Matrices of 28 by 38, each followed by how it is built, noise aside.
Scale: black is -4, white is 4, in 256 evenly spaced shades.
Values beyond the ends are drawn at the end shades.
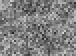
smooth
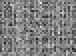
blocks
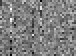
uneven columns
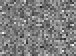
repeating rows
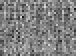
blocks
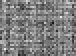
blocks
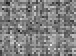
blocks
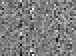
uneven columns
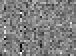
uneven columns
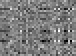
low rank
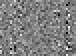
uneven columns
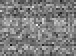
blocks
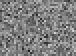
noise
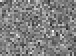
noise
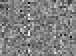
uneven columns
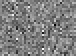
uneven columns
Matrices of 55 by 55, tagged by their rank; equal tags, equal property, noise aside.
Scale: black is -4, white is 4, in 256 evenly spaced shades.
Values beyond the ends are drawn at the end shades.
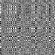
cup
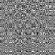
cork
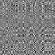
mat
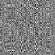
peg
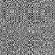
cork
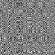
cork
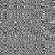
cork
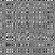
mat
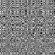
peg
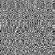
cork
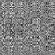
cork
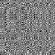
cork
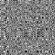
peg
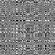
mat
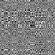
mat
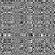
peg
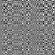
cup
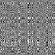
mat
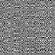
peg
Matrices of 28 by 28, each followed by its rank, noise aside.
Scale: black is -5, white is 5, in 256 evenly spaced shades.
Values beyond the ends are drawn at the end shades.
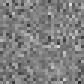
eight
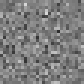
six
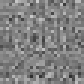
six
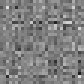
four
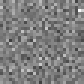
six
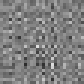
three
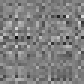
three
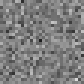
eight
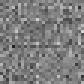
eight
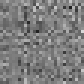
six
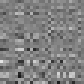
three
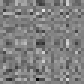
three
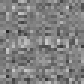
four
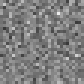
eight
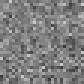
eight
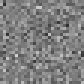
eight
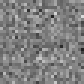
eight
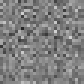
six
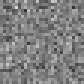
eight
